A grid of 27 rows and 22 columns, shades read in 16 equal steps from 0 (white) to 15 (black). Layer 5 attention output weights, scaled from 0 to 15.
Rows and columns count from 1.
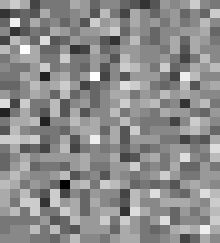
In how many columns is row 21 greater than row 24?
11
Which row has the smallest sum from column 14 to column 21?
22
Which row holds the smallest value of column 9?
21
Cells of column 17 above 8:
1
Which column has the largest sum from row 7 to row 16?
5
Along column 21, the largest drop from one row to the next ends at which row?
26
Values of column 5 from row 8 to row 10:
3 13 6
